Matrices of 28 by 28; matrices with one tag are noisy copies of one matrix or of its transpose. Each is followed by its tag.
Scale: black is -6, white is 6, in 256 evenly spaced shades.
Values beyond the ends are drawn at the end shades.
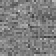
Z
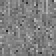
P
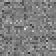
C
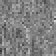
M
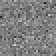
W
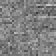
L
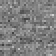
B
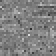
L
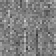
Z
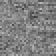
M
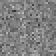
W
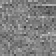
L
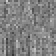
L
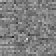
P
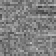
L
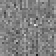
Z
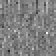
P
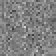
W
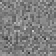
C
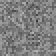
W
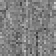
Z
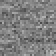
B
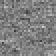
B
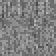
P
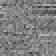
L
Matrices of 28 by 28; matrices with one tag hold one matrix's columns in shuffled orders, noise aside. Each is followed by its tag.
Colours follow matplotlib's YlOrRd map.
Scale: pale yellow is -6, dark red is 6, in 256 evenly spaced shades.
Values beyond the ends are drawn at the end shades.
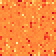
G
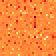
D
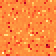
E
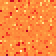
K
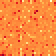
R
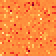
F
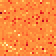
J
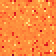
K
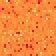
E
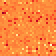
J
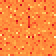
D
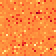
J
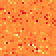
J
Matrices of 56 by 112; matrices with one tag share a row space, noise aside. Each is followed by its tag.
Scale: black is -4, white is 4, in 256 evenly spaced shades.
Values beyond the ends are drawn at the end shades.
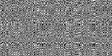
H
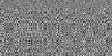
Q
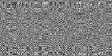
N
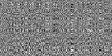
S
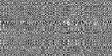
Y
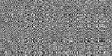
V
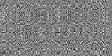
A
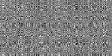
A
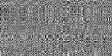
Y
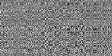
Y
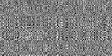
Q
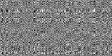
H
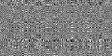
S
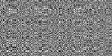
N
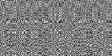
N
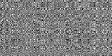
H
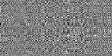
Y
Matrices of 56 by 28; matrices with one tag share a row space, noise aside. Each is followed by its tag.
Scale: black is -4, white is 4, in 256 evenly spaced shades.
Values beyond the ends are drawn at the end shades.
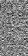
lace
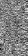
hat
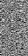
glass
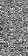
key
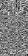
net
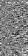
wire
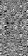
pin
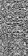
lace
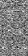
lace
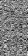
pin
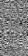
pin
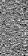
wire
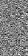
net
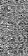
key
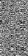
glass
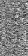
wire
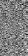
net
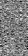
pin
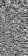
wire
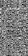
lace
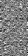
pin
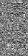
lace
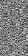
net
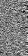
hat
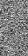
key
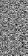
net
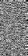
hat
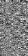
hat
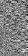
hat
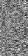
wire
